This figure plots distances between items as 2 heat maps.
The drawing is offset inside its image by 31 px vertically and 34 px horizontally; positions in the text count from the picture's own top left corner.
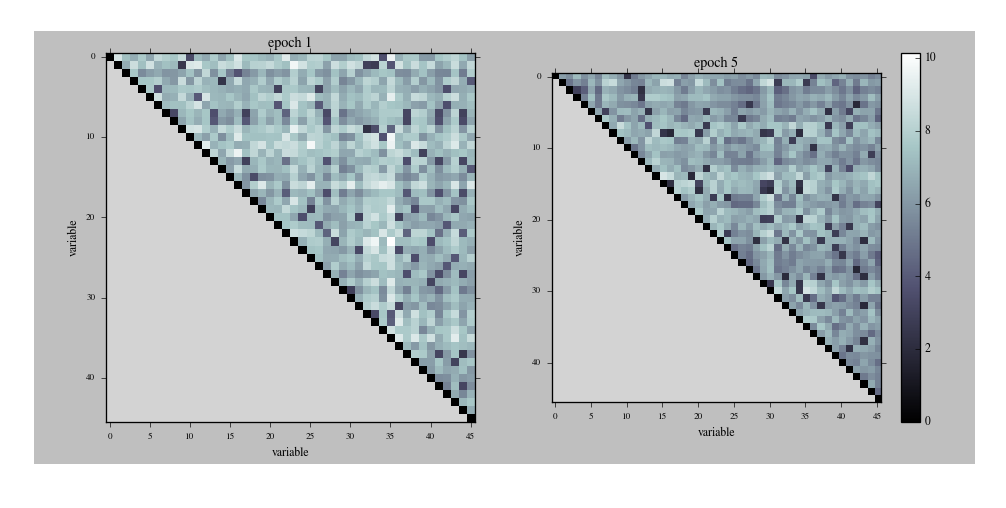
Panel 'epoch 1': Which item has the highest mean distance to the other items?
35
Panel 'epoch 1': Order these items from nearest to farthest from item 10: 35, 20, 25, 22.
20, 25, 22, 35
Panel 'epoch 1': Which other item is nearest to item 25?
19
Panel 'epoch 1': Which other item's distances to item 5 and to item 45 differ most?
11
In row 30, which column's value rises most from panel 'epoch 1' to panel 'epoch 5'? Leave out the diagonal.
14
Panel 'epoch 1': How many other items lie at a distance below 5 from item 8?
7
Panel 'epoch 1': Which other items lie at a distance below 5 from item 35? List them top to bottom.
1, 9, 32, 33
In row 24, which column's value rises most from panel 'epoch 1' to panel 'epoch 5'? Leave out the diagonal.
20
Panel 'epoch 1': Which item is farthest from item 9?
23
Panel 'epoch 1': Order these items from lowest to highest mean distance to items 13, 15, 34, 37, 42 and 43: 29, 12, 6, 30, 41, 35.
41, 29, 6, 30, 12, 35
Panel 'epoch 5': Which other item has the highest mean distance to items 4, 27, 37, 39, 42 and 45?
30
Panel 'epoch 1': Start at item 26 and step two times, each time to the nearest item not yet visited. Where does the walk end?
21
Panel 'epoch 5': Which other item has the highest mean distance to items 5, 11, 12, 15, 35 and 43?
14
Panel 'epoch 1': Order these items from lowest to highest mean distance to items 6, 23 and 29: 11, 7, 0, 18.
7, 0, 18, 11
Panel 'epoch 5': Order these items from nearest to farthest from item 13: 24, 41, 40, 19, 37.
41, 40, 19, 37, 24
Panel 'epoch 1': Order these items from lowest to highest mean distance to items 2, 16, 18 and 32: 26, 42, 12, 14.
42, 26, 14, 12
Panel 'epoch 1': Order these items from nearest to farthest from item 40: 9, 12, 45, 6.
45, 12, 6, 9
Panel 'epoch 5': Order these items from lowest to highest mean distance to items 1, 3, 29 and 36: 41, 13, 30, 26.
26, 41, 30, 13
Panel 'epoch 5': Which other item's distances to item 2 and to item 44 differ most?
3
